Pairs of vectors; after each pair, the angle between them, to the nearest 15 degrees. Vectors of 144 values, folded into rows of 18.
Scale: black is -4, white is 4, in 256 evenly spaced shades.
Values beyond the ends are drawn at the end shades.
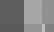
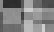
60 degrees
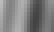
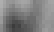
90 degrees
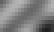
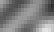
165 degrees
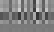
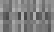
45 degrees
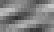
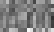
105 degrees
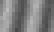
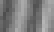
165 degrees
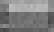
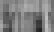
60 degrees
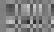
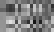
30 degrees
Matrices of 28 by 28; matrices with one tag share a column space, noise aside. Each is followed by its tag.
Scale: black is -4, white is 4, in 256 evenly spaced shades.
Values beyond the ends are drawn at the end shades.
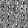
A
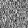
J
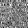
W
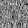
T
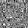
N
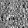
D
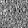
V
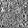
A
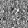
V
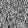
J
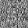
J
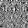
A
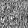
D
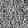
V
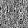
V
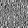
W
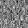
V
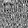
N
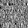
T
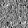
W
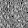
A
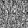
V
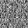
N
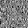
V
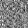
A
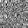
N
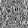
V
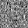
A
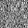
A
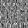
T
